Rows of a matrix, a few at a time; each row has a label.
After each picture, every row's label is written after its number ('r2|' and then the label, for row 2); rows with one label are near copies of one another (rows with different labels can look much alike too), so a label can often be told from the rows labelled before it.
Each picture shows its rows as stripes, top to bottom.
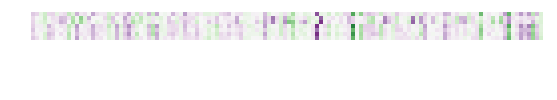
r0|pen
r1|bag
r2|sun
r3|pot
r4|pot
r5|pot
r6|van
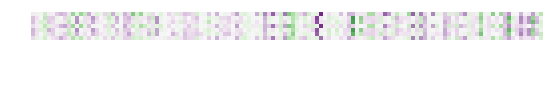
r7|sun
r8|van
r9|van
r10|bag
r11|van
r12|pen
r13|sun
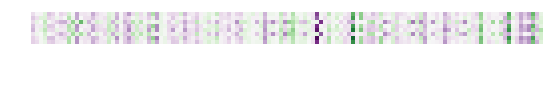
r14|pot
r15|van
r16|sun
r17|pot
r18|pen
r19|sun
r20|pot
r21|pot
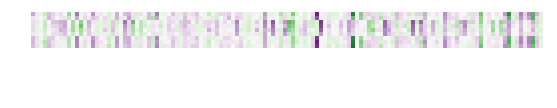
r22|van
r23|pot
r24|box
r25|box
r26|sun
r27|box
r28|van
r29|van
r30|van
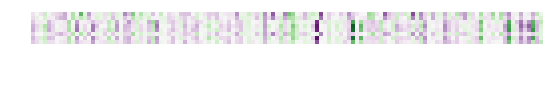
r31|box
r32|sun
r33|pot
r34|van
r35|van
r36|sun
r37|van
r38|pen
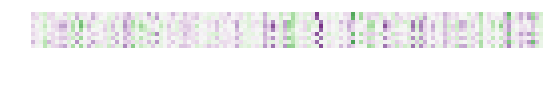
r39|pen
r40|van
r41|box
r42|bag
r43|bag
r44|pot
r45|bag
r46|van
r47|box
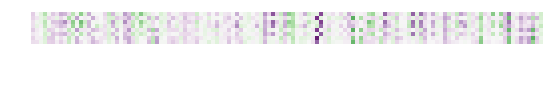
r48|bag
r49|pen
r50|bag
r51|sun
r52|pot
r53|bag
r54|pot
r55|pot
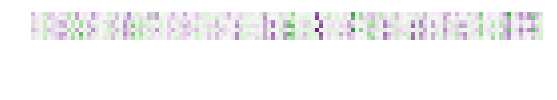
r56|pen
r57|pot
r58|bag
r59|box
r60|van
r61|box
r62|sun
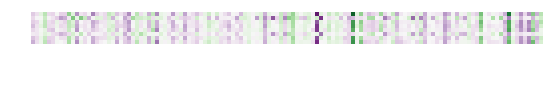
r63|pen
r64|sun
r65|pen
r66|pen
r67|pot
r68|bag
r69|pen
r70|van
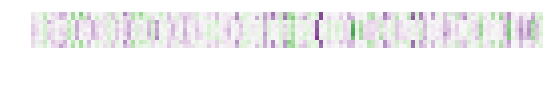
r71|bag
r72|sun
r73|pot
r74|pen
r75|pen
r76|pen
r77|pot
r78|box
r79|sun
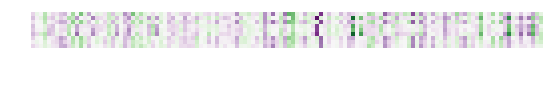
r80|box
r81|pen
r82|sun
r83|pot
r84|pot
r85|van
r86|sun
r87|sun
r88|bag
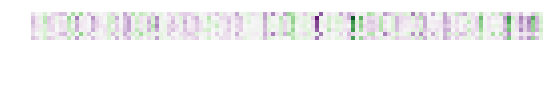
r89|box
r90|van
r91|pen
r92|pot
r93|pen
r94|bag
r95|van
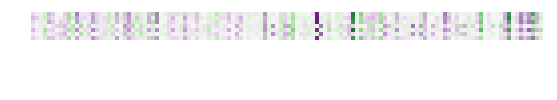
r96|pot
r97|pen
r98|pot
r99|box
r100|pen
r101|bag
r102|pot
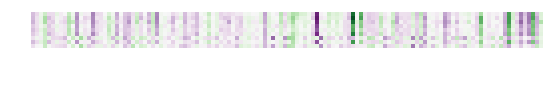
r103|van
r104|van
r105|pen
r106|van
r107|van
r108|van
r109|box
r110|van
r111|box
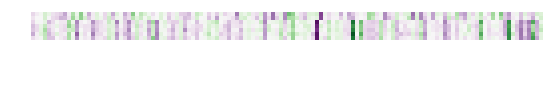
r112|box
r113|sun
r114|pot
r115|pen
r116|pen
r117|van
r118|pot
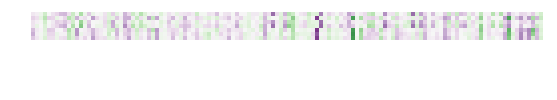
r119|bag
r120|pen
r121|bag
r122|box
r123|pot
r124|van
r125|pen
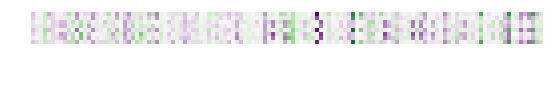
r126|pot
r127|van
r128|sun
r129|box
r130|van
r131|bag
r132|box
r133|pen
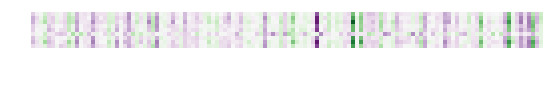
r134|pen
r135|pen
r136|pen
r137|pot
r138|pot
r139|sun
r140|van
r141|van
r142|pot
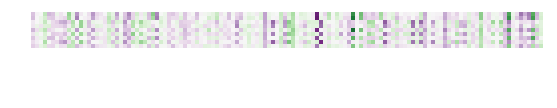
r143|pot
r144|pot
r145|bag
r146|box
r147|van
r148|box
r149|pot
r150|bag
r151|pen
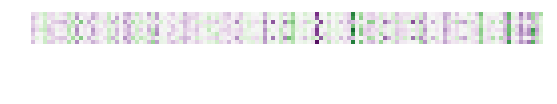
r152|pen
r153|van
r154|box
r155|pen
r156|van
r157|pot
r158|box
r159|pot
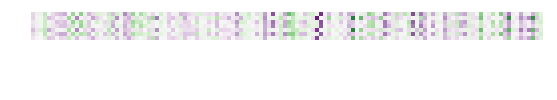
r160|box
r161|pot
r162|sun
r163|bag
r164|van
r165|sun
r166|pot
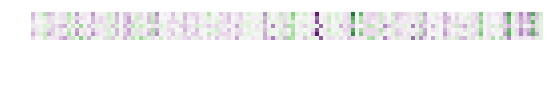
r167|van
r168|pen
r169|pot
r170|box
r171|pot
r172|van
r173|bag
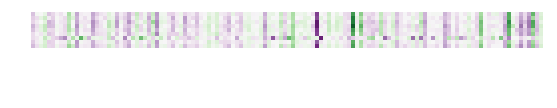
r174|pot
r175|pen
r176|pot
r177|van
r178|pen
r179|pot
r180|bag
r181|van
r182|pen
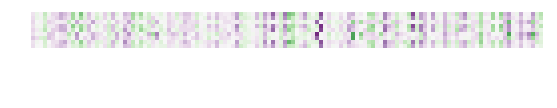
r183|sun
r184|sun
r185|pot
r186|sun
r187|bag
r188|pot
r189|van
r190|box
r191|sun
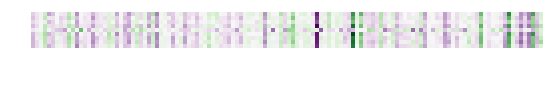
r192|pot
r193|pen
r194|pot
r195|pen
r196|box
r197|van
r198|pen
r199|pen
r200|van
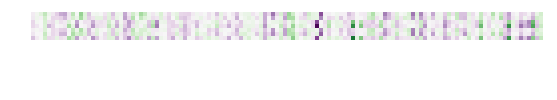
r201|bag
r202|box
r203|pot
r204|pot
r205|box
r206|sun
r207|pen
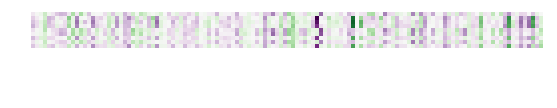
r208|bag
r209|pot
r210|van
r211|van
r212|sun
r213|sun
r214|van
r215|sun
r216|pen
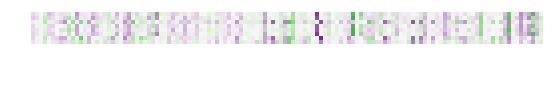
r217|pot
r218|pen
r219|box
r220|pot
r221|pen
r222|pot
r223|bag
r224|sun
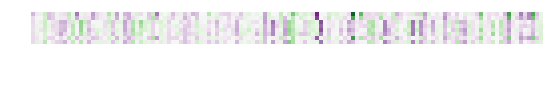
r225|van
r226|pot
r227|bag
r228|bag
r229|box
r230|sun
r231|pot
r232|box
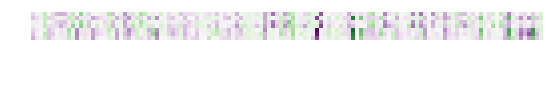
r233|bag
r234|pen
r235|bag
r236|sun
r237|pot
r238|pot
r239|van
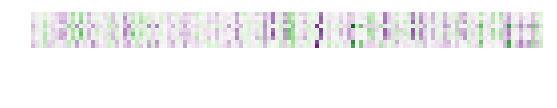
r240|sun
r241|bag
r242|box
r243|pen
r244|box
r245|box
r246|sun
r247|pen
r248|pen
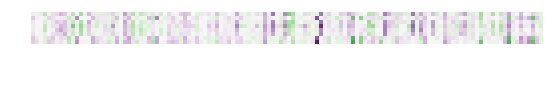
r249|box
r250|pot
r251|box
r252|sun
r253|bag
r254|bag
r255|pot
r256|pot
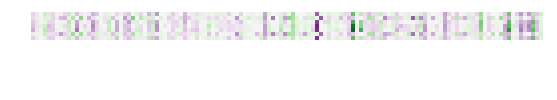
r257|pen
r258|box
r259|pot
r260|van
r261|van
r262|sun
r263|pot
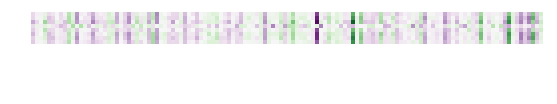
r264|pot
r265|pot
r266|pen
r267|sun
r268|pen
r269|pot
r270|pot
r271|pot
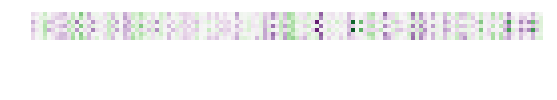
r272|bag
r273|bag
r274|van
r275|bag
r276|van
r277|bag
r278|sun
